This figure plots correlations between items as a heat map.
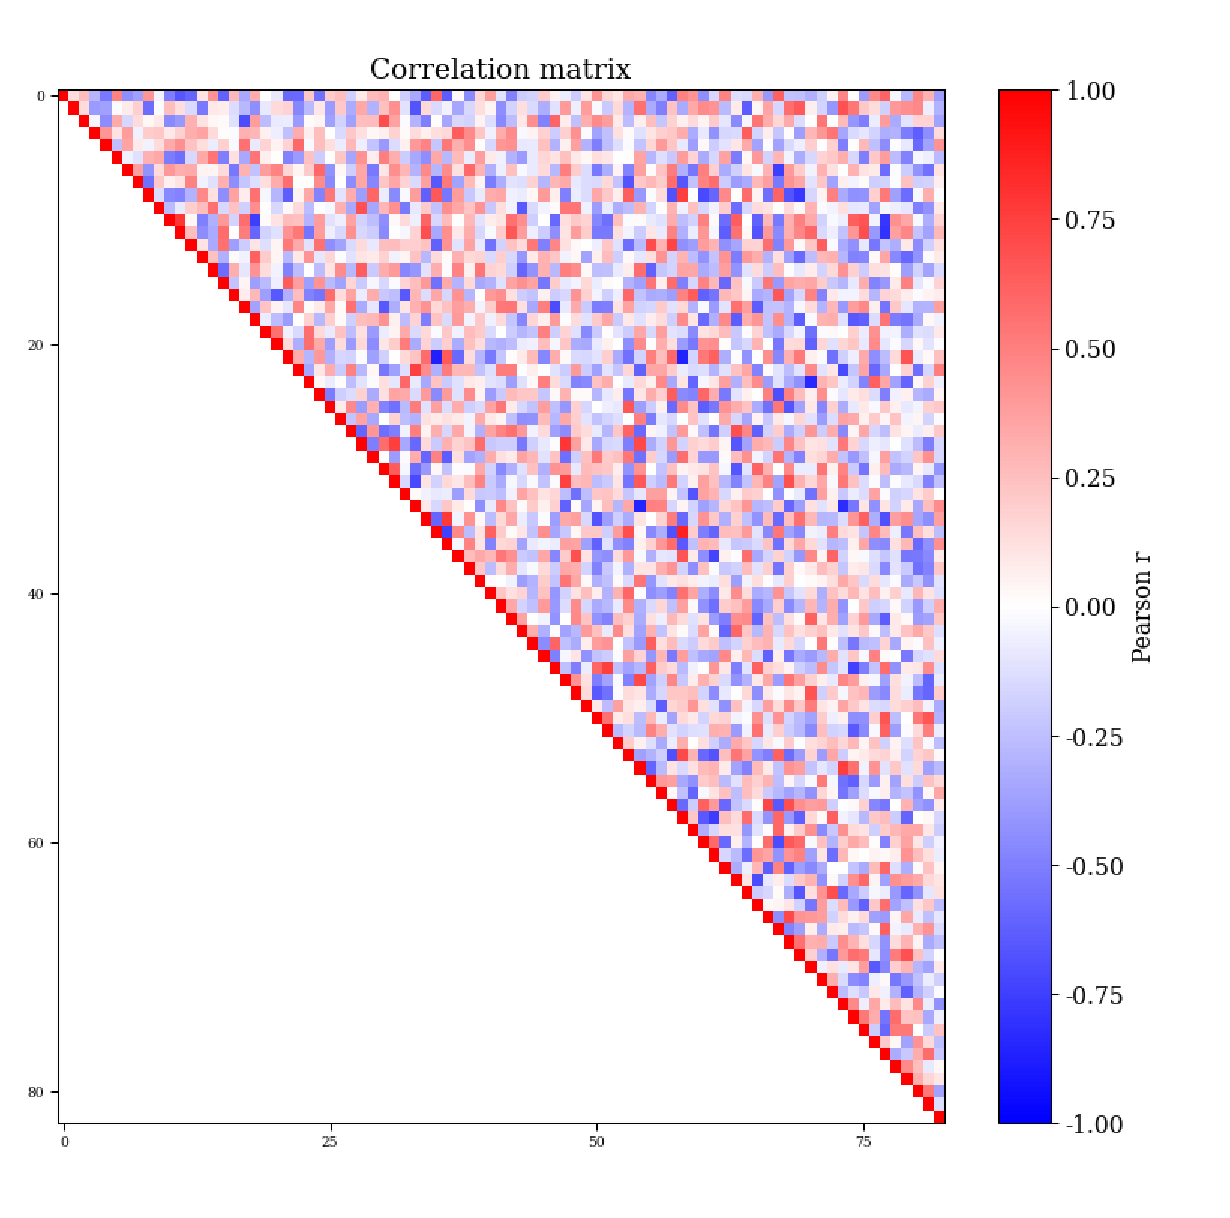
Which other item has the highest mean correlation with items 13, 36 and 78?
34
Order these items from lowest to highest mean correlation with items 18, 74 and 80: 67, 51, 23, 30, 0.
51, 23, 30, 67, 0
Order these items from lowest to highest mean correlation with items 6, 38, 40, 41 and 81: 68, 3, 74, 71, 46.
46, 68, 71, 74, 3
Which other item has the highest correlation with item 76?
23
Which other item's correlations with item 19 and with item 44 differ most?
45
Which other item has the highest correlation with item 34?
36
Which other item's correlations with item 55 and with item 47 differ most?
54
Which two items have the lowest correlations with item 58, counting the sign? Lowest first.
21, 61
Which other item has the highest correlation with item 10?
11
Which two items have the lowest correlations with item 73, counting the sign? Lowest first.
33, 22
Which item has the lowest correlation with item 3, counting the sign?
80
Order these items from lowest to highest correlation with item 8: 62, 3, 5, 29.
3, 5, 62, 29
